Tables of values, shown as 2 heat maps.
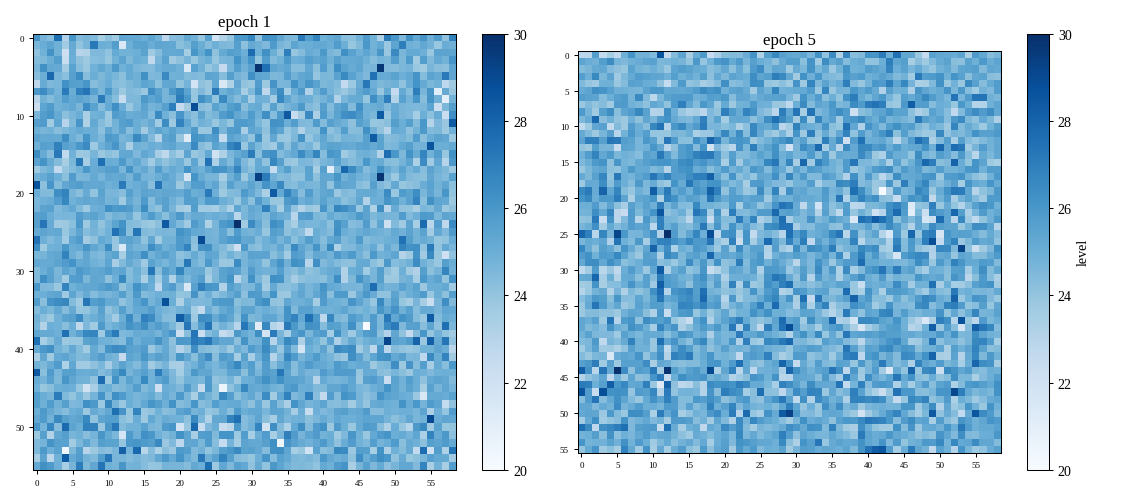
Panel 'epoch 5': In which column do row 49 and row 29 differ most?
39
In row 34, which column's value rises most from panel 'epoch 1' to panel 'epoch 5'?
52
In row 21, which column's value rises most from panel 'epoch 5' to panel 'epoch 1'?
53
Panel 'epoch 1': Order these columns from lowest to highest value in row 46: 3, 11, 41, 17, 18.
17, 18, 41, 11, 3
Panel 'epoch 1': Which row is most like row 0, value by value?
15
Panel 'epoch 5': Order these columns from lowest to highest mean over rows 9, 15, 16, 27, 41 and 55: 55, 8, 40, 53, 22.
8, 55, 22, 40, 53
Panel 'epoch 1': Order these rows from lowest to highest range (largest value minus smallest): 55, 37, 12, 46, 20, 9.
12, 55, 20, 46, 9, 37
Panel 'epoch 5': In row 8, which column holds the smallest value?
38
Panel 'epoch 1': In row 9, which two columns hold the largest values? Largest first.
22, 19
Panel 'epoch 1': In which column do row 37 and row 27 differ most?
46
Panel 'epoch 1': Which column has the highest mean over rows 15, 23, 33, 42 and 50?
54
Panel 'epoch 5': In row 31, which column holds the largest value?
2
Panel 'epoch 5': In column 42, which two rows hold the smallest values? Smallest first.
19, 47
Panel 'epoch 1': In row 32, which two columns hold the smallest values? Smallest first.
21, 17
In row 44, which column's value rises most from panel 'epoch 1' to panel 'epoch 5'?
12
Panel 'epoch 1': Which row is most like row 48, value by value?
25
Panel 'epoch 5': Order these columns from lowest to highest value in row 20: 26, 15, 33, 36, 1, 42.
26, 42, 33, 15, 1, 36
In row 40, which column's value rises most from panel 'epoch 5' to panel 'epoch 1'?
22
